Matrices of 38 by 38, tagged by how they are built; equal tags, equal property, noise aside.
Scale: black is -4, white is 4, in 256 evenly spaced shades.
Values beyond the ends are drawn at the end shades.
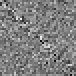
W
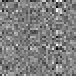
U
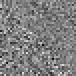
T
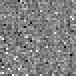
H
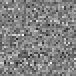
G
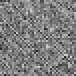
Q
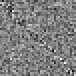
W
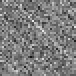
Q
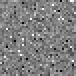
H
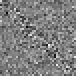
W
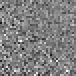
T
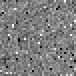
H
